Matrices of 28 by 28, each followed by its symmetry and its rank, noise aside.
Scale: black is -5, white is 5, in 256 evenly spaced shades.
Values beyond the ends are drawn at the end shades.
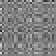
antisymmetric, rank two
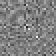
symmetric, rank four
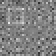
symmetric, rank four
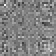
symmetric, rank four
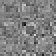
symmetric, rank three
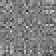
symmetric, rank three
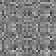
antisymmetric, rank four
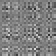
antisymmetric, rank two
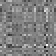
antisymmetric, rank two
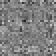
antisymmetric, rank four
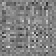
no symmetry, rank three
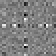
antisymmetric, rank two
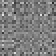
no symmetry, rank three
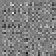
no symmetry, rank four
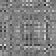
antisymmetric, rank two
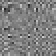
symmetric, rank two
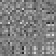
symmetric, rank three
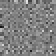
antisymmetric, rank four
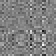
no symmetry, rank two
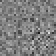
symmetric, rank four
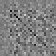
symmetric, rank four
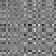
no symmetry, rank two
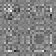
symmetric, rank three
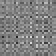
no symmetry, rank two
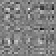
no symmetry, rank three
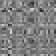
no symmetry, rank three
